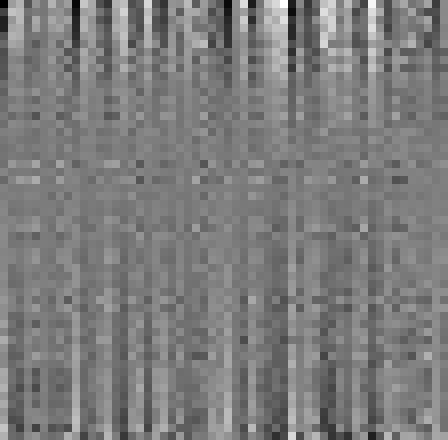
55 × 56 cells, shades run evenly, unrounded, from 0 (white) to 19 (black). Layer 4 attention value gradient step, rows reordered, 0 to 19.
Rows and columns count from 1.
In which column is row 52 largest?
41
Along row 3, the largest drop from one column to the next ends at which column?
11
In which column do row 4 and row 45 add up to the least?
42
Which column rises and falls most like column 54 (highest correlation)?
23
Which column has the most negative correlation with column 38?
56
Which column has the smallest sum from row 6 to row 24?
47
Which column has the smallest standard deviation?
6
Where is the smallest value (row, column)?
1, 36
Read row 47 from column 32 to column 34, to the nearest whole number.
8 11 12
